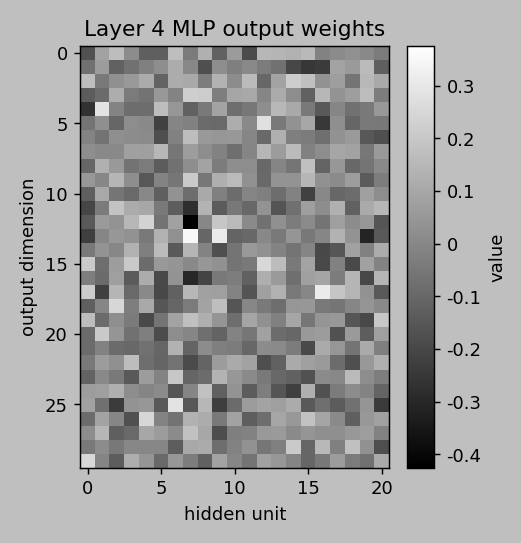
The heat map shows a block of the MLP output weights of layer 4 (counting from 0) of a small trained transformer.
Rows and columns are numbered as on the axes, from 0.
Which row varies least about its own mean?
7
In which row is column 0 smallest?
4
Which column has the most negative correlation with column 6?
2
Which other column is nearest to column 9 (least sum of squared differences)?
17
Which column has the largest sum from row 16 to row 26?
16
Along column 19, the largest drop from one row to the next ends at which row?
13
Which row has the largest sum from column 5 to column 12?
3
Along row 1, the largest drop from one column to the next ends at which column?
20
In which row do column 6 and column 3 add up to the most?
25
